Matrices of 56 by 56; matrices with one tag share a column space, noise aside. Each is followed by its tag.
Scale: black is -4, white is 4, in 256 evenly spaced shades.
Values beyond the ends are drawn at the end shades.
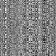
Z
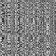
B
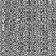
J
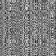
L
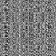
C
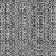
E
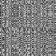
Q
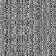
Z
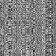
Z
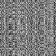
B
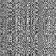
B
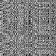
B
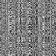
B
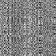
B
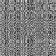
L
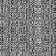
Z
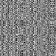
Z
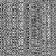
E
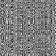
B
